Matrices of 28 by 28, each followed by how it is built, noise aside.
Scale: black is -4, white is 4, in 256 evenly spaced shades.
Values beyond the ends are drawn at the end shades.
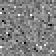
sparse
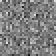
blocks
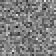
noise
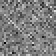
Toeplitz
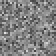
noise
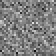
Toeplitz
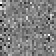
uneven columns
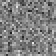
blocks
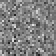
uneven columns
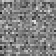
blocks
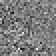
lower triangular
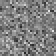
Toeplitz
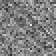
Toeplitz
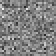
low rank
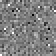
sparse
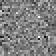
low rank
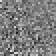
lower triangular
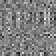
low rank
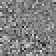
lower triangular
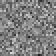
noise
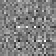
low rank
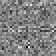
low rank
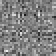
low rank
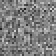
blocks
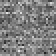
blocks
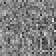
blocks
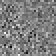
lower triangular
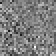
lower triangular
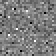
sparse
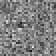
blocks
